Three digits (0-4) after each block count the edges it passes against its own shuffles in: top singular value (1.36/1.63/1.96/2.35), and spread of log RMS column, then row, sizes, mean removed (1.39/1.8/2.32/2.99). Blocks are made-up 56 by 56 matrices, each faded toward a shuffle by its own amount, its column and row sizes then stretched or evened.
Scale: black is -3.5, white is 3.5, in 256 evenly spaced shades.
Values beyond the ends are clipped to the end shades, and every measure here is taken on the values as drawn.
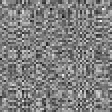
4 3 0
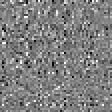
3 2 2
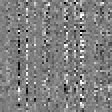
3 4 1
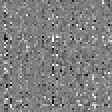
2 3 1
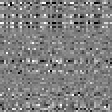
4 0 4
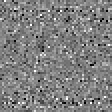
1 0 2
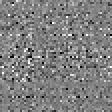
1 2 3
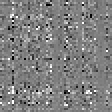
1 4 3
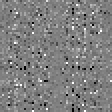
0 3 1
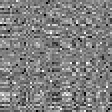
4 0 2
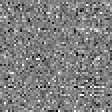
2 1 2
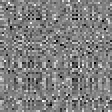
4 0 2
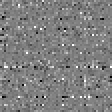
1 1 3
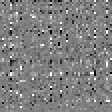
3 3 1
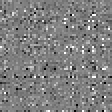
2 2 3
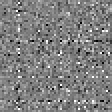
0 2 3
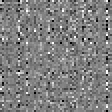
3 4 2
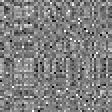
4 0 1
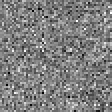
2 1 1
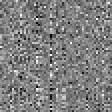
3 3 0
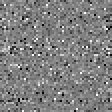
0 0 2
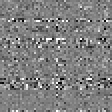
1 2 4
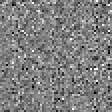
1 2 1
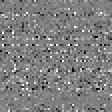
0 0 4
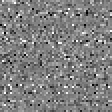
1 0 3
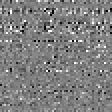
2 1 4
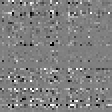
1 3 4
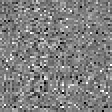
3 0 1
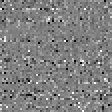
1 0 3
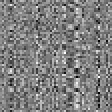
4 4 0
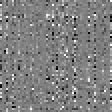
0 4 2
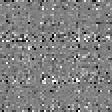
2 2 4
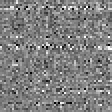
2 2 3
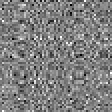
4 1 2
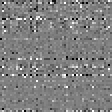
3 1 4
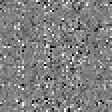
0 3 2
